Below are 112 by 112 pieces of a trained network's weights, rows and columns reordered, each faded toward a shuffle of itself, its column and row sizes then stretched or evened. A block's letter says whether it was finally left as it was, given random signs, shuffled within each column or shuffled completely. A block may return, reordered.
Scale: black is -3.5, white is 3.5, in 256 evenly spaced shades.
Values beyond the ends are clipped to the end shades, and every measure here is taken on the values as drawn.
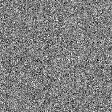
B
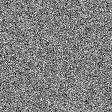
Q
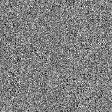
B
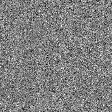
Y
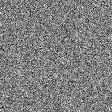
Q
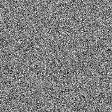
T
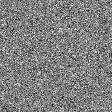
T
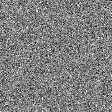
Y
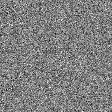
Y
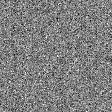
Y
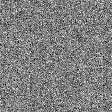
Y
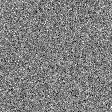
Q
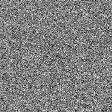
B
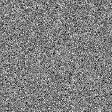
B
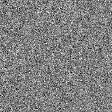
T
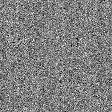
Y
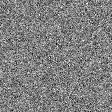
Q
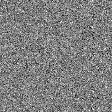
T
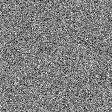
Q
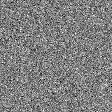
Q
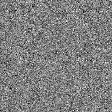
B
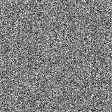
Y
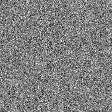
Y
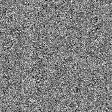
Y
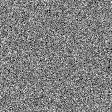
Q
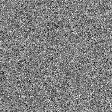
Y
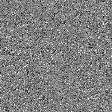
T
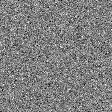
Q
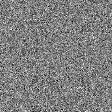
T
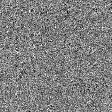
T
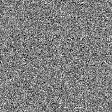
T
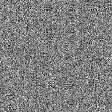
B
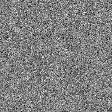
T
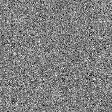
B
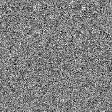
B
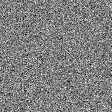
Y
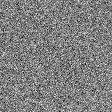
Q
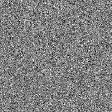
B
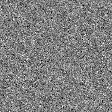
Y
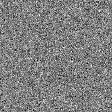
Y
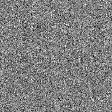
B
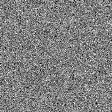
Y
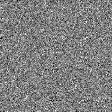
B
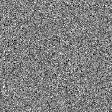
B
